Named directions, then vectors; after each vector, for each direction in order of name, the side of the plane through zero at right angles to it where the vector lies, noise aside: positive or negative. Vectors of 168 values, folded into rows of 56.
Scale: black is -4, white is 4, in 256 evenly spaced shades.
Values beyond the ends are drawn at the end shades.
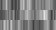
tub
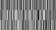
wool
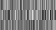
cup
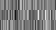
negative, positive, negative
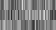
positive, positive, positive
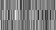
positive, negative, positive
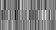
negative, positive, negative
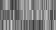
positive, positive, negative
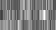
negative, positive, positive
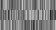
positive, positive, positive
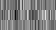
negative, positive, negative
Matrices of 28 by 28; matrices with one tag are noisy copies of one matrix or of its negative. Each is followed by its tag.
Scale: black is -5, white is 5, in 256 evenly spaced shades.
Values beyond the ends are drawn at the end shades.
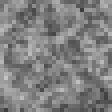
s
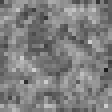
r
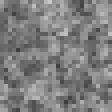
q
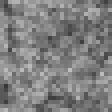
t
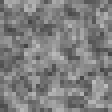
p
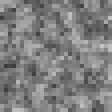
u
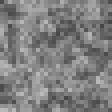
t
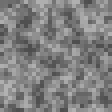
u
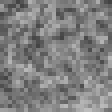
s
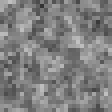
u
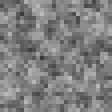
u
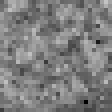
s
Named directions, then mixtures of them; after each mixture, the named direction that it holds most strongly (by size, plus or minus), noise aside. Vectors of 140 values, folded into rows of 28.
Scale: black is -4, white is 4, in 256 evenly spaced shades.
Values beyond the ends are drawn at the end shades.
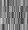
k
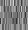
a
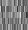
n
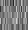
a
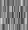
k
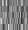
k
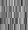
k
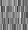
n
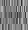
a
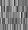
n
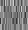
a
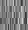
k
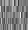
n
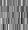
k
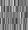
a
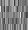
n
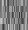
k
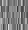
n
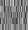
a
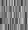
k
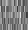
n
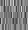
a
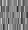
n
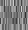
a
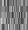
k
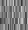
k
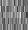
n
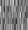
a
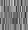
a
